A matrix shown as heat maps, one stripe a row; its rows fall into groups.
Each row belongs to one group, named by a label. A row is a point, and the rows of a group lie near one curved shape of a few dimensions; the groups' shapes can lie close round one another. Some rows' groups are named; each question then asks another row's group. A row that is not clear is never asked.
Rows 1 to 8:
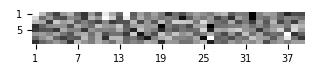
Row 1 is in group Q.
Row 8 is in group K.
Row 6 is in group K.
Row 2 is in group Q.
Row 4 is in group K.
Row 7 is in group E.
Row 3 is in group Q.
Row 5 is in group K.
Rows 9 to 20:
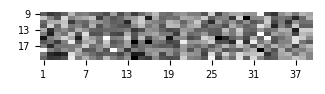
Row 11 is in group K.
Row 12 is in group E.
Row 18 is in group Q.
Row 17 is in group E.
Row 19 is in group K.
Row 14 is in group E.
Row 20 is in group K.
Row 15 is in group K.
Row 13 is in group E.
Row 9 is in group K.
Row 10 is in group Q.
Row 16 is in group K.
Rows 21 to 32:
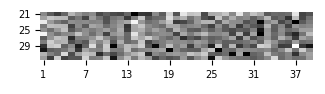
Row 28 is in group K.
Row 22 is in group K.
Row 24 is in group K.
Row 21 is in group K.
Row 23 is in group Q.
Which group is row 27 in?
K
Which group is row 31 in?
Q
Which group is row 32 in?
E
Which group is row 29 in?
E
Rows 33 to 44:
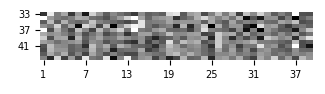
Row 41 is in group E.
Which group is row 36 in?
E
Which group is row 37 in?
Q
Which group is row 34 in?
Q
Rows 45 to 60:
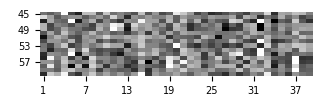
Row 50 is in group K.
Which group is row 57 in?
K
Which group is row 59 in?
K
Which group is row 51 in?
K
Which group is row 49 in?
Q
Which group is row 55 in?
E
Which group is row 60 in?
K
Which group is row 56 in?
E
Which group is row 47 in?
E
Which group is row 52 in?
E
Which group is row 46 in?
Q
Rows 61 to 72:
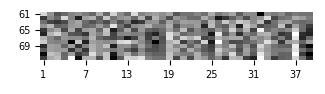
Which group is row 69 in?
E
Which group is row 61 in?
Q
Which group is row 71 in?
E
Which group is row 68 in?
E
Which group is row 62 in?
K
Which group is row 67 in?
K
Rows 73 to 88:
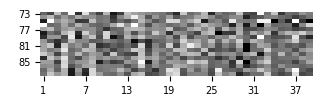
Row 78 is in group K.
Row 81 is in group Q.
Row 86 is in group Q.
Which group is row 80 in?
K
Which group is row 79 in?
E
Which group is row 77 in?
Q
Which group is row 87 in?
E
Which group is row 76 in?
Q
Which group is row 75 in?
E
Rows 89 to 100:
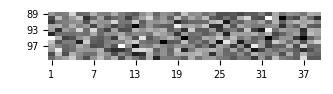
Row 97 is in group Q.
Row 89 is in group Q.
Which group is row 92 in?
K
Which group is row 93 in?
E
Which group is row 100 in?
K
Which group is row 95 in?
Q
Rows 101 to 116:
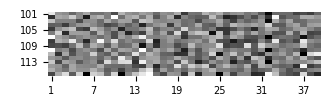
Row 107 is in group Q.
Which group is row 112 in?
Q
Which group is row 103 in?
Q
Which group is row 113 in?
Q
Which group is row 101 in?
Q
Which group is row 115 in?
Q
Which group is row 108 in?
K
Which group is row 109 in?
K
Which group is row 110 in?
Q
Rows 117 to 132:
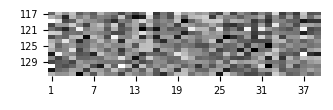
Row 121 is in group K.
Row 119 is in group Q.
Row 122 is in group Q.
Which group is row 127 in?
E
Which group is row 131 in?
K
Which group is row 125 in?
Q
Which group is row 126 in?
Q
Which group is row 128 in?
Q
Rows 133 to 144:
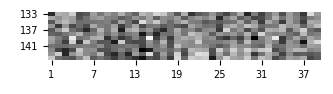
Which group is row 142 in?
K
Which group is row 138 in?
K
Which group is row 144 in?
K
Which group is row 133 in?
K
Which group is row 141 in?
E
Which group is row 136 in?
E
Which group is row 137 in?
E
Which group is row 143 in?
Q
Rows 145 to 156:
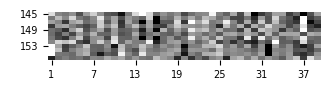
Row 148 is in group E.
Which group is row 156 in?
K
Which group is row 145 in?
Q
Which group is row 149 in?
K
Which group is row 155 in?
Q
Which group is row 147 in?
K
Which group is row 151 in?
K
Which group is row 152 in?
K
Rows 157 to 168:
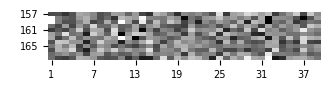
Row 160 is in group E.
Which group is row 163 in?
Q
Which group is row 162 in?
E
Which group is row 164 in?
E
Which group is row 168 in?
K
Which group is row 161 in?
K
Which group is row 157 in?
K
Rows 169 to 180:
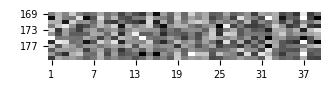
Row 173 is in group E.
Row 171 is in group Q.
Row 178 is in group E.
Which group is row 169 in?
K
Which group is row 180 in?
E
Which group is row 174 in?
E
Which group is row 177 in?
Q
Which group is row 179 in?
K
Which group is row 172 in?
E
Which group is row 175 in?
Q
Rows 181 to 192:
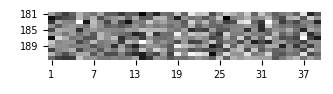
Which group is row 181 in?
K
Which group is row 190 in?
K
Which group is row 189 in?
K
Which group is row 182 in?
K
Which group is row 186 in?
K
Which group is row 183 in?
E
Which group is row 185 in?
K
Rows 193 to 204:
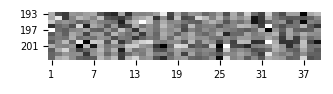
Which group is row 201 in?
E
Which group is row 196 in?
E
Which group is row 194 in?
Q
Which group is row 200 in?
E
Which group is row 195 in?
Q
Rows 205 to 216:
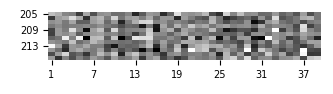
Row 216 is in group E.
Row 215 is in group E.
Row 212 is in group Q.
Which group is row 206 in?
K
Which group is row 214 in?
K
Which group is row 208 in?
K
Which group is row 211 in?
E
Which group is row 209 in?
K
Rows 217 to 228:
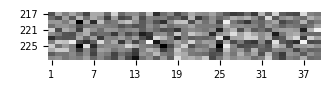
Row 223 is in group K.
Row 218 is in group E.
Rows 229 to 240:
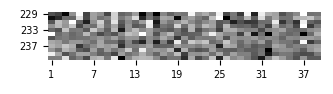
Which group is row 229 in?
K
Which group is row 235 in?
K
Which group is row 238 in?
Q
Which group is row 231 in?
K
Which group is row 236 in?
K
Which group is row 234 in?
Q
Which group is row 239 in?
Q
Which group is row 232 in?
K
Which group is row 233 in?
E
